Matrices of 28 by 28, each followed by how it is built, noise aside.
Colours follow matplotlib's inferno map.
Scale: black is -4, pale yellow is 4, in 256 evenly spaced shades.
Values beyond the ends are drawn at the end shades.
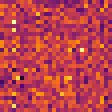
low rank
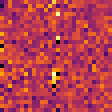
uneven columns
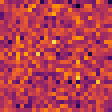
low rank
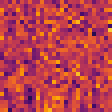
blocks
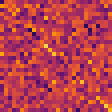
diagonal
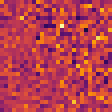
upper triangular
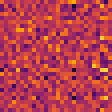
low rank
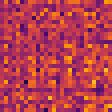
blocks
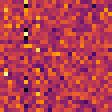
uneven columns
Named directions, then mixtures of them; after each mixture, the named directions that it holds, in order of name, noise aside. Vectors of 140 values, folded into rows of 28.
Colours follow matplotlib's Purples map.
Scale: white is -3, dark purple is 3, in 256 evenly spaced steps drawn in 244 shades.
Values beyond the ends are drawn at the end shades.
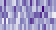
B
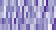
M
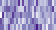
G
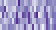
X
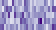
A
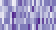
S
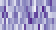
B, X.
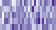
G, S.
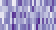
S.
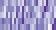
M.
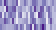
X.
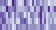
A, S, X.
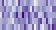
A, X.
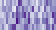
B, S, X.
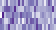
G.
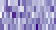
A, G, S.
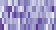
A, G, S.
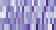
M, S.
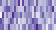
G.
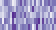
S.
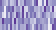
M.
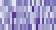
S.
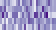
B, X.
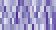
X.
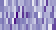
M, X.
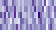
A, M, X.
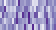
X.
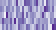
M.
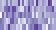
G.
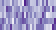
A, M.
